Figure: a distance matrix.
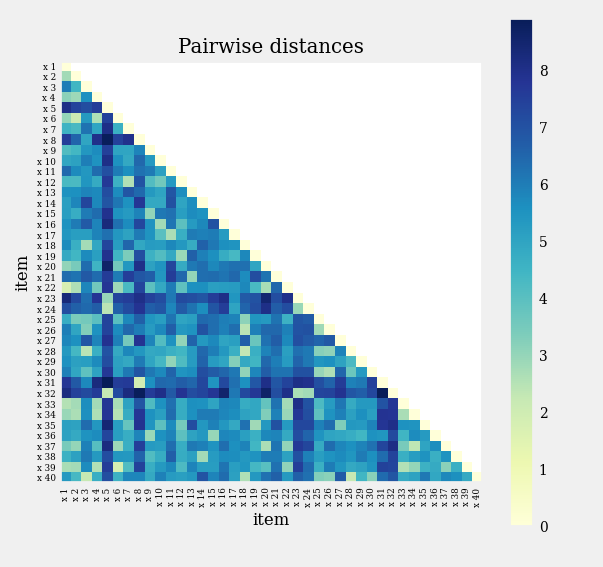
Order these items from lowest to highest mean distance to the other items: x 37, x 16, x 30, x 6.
x 6, x 37, x 30, x 16
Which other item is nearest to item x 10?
x 16
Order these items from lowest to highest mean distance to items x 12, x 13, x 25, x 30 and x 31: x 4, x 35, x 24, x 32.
x 4, x 35, x 24, x 32
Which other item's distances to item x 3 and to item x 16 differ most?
x 40
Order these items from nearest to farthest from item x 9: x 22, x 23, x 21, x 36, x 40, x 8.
x 36, x 22, x 40, x 8, x 21, x 23
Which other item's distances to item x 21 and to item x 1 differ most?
x 22
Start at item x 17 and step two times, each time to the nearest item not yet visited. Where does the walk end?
x 29
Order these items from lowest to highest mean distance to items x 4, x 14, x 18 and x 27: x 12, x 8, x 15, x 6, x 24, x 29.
x 12, x 6, x 29, x 15, x 24, x 8
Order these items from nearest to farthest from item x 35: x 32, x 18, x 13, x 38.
x 38, x 18, x 13, x 32
